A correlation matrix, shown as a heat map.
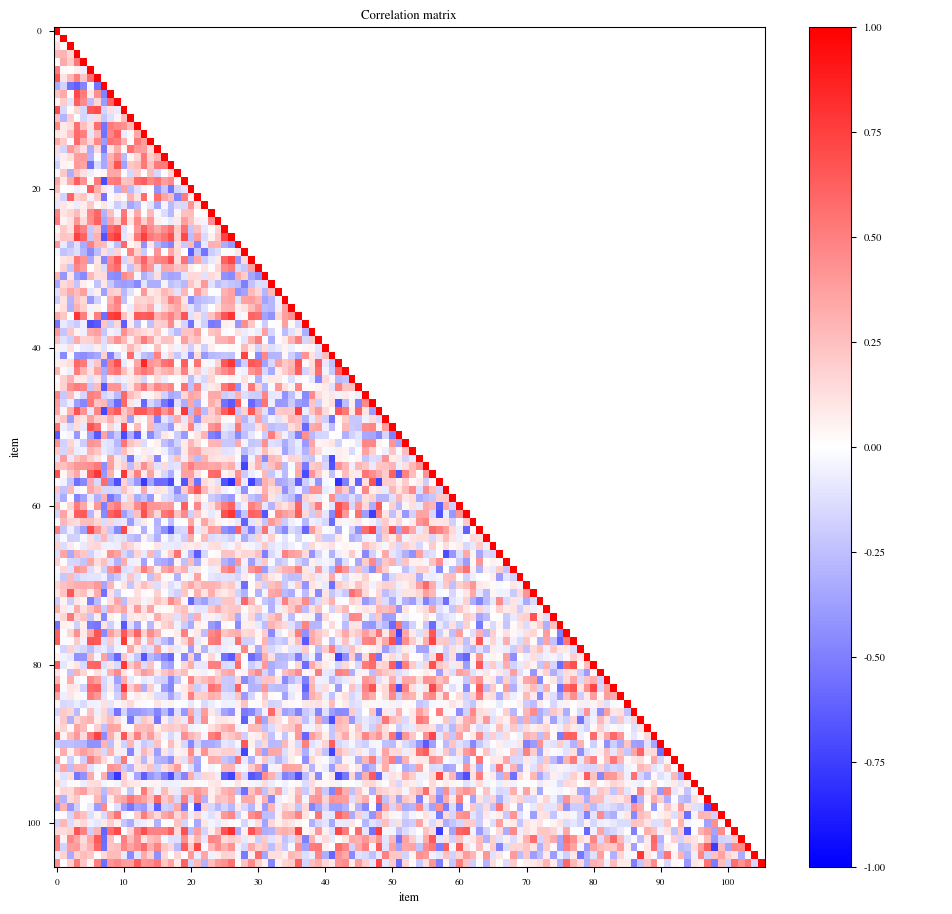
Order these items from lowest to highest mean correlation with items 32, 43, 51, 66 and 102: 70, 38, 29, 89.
38, 89, 29, 70
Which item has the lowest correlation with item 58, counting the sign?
66
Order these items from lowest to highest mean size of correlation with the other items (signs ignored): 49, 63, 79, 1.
1, 49, 79, 63
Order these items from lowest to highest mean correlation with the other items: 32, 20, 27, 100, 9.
32, 100, 27, 20, 9
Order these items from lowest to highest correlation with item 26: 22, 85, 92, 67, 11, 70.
67, 92, 22, 85, 11, 70
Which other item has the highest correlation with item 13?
42
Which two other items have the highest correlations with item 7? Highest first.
57, 98
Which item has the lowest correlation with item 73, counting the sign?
51
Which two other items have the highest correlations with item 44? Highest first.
71, 74
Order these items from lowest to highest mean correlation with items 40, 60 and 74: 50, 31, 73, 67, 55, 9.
67, 50, 31, 73, 55, 9
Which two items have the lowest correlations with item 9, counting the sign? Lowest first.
94, 57
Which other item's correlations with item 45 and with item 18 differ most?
21
